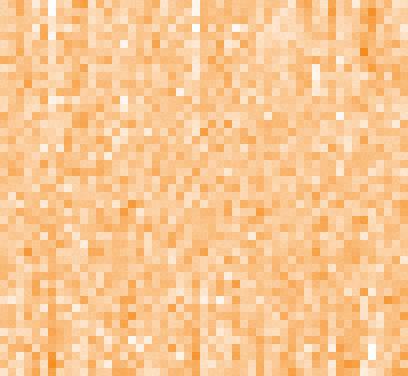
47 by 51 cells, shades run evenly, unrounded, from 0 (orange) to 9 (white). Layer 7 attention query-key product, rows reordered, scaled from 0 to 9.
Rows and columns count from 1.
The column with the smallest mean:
46
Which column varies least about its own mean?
21
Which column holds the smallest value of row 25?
40
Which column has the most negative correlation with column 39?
37
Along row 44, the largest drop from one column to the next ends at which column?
43
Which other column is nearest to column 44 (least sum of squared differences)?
15
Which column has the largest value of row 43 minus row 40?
17
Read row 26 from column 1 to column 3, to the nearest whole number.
6 6 7
